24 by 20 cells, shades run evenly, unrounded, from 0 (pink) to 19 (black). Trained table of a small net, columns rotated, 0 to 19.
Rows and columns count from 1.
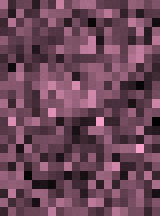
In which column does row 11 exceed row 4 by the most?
18
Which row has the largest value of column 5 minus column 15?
6
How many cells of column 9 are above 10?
10
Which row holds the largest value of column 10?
15
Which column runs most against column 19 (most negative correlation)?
9
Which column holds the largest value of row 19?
2
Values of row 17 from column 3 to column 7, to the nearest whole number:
17 6 12 10 12
